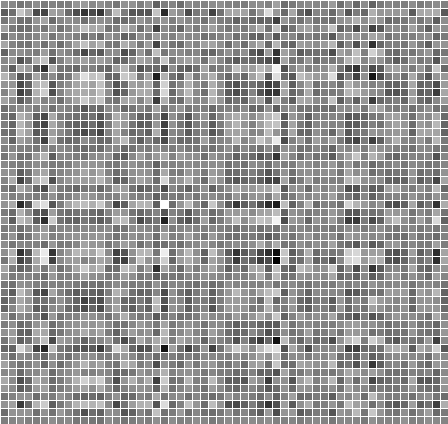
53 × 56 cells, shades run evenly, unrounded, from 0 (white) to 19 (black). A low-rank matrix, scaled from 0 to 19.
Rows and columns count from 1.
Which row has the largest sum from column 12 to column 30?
2
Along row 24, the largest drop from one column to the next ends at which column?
7
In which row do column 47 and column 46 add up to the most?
10
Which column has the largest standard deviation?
35
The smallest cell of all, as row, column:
26, 21
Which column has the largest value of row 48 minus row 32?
45
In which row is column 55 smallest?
28
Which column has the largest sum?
20
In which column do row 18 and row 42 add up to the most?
47
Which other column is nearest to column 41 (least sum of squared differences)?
40
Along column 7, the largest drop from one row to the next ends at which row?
44
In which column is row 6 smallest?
11
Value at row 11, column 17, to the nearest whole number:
7
